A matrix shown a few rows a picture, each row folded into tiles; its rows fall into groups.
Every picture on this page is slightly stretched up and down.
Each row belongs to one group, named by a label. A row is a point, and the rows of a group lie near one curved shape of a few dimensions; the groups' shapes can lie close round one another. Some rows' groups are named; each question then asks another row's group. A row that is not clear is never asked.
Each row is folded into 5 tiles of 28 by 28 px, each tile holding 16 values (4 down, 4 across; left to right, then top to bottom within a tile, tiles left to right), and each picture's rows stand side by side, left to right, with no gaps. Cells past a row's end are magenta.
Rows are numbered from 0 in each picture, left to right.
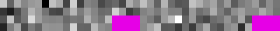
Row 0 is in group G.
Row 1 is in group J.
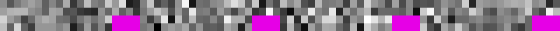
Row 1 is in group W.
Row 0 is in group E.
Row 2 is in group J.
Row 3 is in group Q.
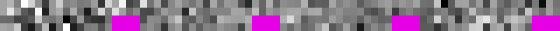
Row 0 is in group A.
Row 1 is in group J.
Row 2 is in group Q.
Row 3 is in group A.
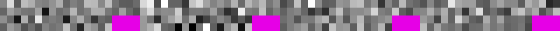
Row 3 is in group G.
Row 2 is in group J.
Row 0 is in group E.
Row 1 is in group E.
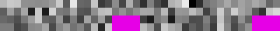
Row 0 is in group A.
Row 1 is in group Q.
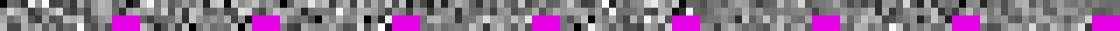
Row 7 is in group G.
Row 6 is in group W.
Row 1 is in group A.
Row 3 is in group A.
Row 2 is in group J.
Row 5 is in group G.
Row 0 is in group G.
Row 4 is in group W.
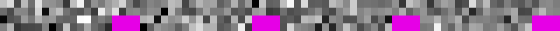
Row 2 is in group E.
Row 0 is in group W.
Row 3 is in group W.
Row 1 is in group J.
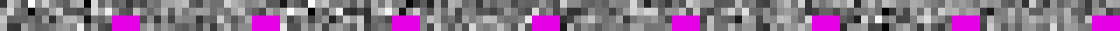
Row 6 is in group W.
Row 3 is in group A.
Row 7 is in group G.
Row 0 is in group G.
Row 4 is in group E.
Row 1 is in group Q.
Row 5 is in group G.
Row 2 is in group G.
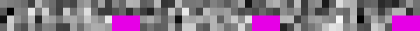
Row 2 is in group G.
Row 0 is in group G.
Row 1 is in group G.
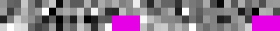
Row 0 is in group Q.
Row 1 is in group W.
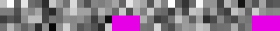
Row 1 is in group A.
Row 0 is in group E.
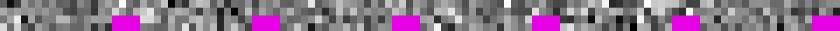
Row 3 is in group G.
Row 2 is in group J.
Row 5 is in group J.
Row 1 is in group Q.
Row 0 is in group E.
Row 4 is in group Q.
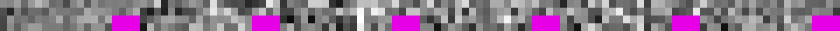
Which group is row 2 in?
Q
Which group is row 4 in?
G
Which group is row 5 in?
J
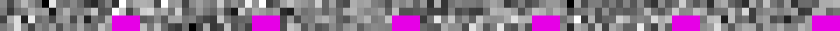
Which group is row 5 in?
W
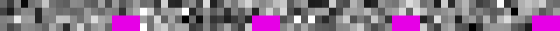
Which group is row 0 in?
A
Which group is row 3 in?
A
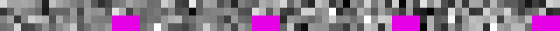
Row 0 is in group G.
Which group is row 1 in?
W
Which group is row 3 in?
G
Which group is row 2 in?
J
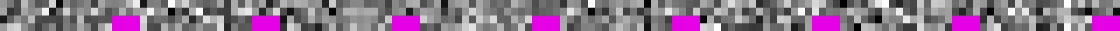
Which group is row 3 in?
G
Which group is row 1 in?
G
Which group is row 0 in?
Q
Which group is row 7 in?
G
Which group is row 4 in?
G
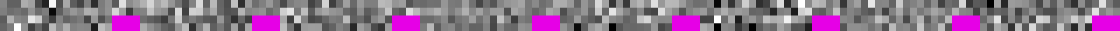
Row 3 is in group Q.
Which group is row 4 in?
W
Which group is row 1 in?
A
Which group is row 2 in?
Q
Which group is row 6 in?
J
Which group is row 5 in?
A
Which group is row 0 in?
W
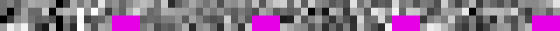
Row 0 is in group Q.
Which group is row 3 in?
Q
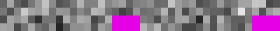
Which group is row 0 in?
G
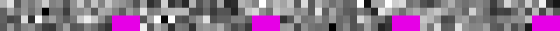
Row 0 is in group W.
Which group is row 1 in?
E
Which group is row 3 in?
E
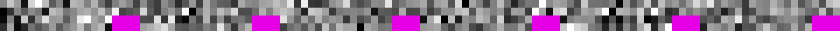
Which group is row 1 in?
Q
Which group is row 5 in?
E
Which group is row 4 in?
Q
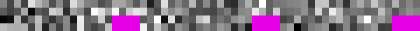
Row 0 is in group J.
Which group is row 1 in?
E
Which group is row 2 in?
W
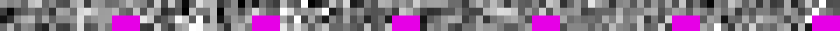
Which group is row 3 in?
E
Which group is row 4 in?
J
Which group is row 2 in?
Q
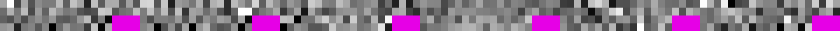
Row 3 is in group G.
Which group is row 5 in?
J
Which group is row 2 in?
J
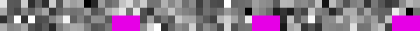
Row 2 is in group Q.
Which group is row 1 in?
G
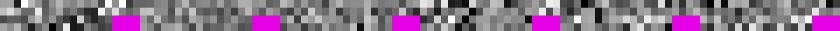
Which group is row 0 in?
A
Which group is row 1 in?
Q
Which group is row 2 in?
J
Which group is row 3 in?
E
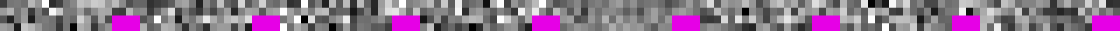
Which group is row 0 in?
Q
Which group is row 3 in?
W
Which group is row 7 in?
E
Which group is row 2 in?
E
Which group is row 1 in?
A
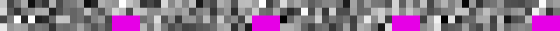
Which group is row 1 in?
A
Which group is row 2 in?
J
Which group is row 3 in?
W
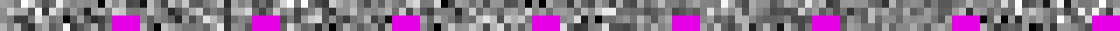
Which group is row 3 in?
A
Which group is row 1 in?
G
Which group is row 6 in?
Q
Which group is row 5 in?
E
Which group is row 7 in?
W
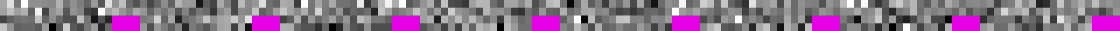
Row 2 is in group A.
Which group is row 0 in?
A
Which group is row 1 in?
A
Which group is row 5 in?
J
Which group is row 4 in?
E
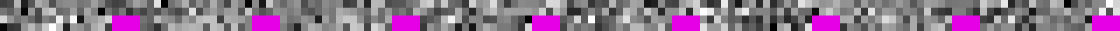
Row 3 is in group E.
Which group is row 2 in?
G
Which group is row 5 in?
Q
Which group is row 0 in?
G
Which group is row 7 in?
E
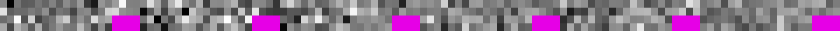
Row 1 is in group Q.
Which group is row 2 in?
E
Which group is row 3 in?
Q
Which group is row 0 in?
E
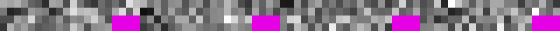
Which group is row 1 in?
J
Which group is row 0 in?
E
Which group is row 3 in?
J
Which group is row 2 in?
A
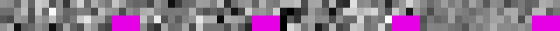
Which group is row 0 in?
W
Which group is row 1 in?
Q
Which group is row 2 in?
Q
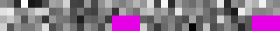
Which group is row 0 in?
Q
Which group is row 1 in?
A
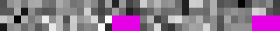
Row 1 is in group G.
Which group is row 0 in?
J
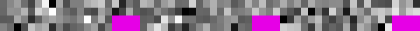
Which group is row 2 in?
J
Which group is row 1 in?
W
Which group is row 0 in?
W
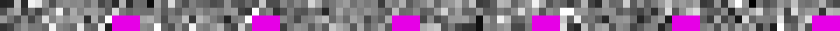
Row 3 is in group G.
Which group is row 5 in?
J
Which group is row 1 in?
A
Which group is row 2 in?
J
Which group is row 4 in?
Q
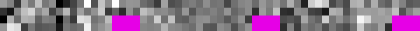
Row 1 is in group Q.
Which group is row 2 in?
Q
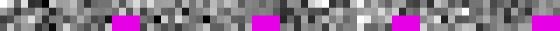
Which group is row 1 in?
E
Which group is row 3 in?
W
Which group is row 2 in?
Q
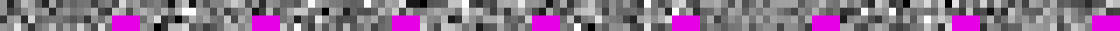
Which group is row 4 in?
G
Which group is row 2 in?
G
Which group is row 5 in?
Q
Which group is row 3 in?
G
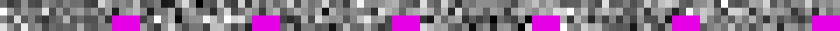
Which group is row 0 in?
Q
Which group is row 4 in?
Q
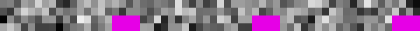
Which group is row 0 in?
G
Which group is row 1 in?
W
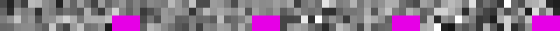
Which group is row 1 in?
Q
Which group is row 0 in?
A
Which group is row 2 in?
W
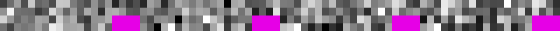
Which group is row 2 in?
G
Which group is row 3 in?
G
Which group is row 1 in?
G
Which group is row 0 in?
G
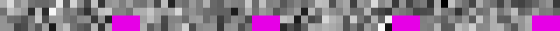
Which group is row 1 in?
Q
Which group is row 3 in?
A
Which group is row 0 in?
A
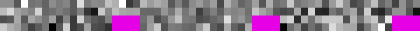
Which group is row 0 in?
A
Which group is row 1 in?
J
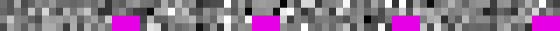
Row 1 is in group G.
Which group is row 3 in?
E
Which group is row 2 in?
J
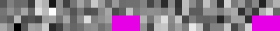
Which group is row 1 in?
W
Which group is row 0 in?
W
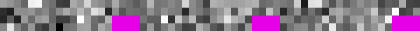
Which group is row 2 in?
J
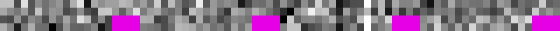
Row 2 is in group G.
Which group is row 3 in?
A
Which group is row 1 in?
A
